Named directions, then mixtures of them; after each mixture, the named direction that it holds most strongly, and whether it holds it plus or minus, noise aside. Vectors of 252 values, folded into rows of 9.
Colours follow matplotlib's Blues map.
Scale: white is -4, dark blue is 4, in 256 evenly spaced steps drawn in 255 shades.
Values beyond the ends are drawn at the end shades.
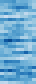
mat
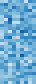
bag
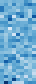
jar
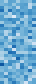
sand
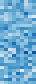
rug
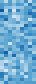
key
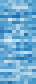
mat, minus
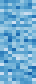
sand, minus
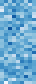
jar, minus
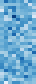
key, minus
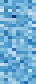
sand, minus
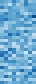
rug, minus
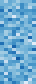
sand, plus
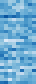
mat, minus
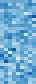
rug, minus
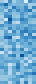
bag, plus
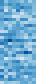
mat, plus
